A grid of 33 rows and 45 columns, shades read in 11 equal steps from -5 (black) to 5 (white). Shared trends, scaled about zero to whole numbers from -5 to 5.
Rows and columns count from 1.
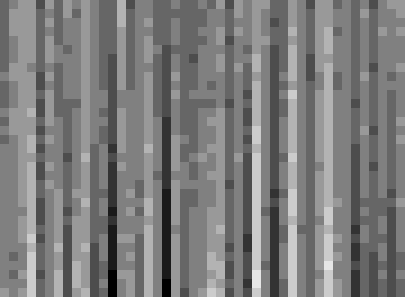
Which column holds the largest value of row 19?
29
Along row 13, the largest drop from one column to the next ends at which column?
5
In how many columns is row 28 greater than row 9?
18
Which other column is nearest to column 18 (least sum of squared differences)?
1
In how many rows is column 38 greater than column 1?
14
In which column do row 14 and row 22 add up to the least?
19
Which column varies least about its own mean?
39
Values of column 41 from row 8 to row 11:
0 1 0 0
